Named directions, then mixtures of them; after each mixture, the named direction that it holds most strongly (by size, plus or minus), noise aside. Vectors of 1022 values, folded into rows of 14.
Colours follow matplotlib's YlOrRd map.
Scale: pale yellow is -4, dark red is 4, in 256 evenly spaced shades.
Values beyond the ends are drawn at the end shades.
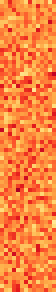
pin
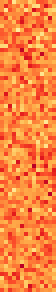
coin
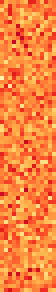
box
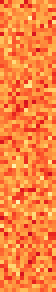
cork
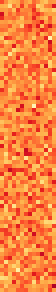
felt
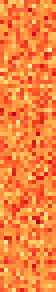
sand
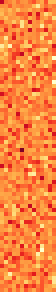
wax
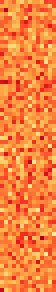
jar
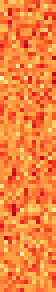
sand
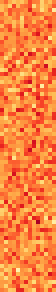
sand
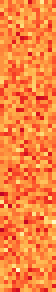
box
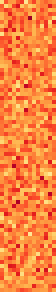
cork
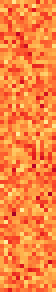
coin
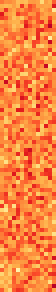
felt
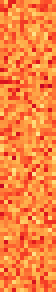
sand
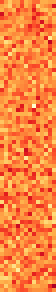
felt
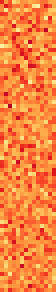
coin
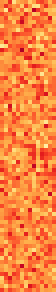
coin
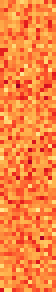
jar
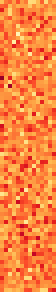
box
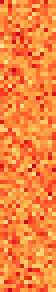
box
